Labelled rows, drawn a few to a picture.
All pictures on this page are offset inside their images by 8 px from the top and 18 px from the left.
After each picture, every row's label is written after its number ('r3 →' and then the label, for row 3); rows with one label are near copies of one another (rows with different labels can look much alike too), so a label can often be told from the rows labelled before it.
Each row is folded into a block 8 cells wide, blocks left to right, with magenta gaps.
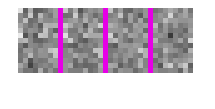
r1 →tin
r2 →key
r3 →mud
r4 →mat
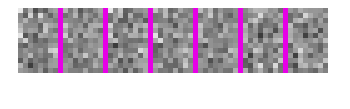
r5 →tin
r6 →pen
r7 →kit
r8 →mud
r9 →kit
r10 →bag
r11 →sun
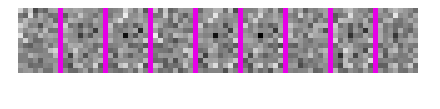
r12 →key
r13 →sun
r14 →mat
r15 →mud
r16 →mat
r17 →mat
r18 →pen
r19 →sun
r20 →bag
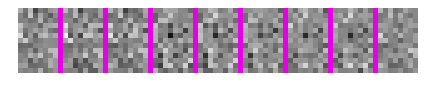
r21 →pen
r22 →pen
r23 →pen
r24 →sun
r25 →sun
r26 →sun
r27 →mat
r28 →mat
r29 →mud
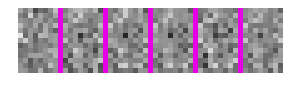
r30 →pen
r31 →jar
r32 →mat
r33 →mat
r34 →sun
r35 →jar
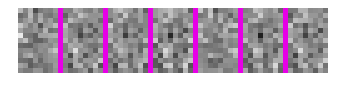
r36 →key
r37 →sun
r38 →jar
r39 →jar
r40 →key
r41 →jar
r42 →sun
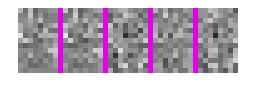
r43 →key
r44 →key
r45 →sun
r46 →pen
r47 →jar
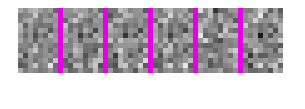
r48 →bag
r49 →jar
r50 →sun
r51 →bag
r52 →key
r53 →mat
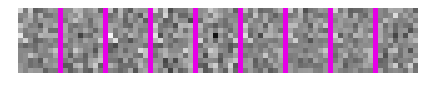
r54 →key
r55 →jar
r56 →mud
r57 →kit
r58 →jar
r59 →pen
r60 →key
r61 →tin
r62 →bag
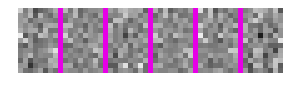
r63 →tin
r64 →mud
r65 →bag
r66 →mud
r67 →key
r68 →jar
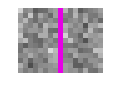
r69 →tin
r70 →key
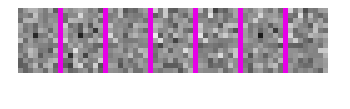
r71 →jar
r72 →sun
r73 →pen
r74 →mud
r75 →pen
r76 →mat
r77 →key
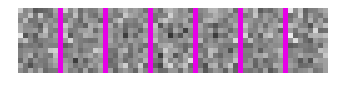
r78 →tin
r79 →kit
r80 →bag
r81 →sun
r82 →jar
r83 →pen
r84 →key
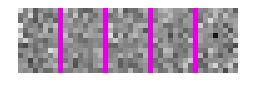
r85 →kit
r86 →tin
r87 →pen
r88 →jar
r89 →mat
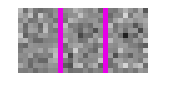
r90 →tin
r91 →sun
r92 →mat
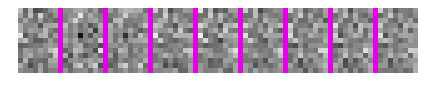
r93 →tin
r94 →mat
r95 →bag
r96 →key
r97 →key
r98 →key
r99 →kit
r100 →kit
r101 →kit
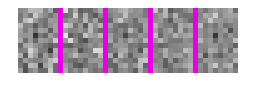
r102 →jar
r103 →key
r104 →jar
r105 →kit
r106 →mat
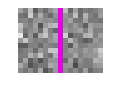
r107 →pen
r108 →tin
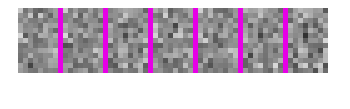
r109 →tin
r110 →mud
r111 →jar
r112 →pen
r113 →tin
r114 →bag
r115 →jar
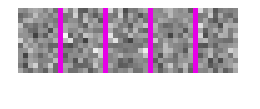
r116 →sun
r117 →mud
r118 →key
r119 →jar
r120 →kit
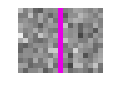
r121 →mud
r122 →sun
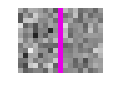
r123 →sun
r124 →kit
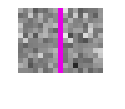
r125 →pen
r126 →tin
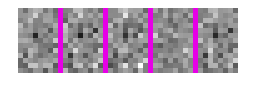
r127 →mat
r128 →sun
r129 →bag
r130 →mud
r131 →sun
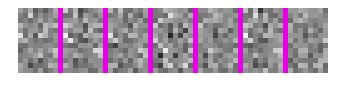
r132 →pen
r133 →key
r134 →mud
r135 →sun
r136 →sun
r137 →key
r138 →jar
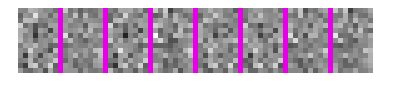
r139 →sun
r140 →tin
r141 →sun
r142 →key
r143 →sun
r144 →sun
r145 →pen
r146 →key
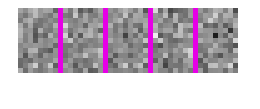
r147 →bag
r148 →pen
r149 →mat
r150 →tin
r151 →mat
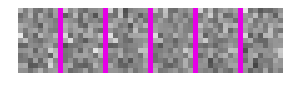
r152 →mud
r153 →mud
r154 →key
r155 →mud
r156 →kit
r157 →tin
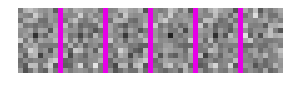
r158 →jar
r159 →bag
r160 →jar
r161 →mat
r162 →bag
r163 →pen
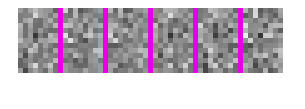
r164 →bag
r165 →key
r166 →mud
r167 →bag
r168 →sun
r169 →pen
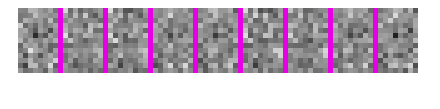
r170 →sun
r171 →tin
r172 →tin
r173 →bag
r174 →jar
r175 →tin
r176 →key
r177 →bag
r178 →mat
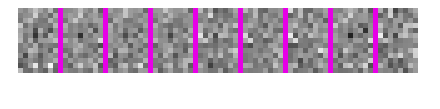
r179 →bag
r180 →mat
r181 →bag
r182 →jar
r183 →pen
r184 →mud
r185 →mud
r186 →mat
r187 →pen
